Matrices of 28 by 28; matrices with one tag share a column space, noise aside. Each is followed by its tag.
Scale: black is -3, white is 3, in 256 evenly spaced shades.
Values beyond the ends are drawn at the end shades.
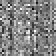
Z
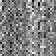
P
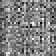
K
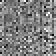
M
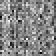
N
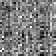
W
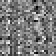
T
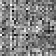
Z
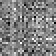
K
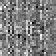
Z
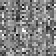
Z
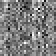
P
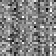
K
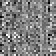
W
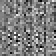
M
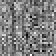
W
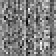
N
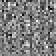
P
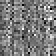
Z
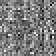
Z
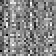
W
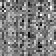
P
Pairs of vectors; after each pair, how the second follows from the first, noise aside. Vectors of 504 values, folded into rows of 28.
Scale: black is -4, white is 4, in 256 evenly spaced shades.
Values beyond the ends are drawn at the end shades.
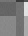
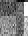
scaled up.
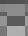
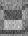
wrapped around.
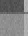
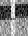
wrapped around, scaled up.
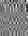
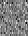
shuffled.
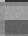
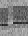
wrapped around.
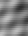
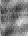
wrapped around, negated.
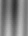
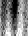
scaled up.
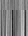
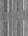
wrapped around, negated, shrunk.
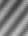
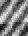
wrapped around, scaled up.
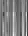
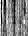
reversed, negated, scaled up.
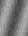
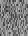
shuffled.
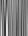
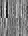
wrapped around, negated.
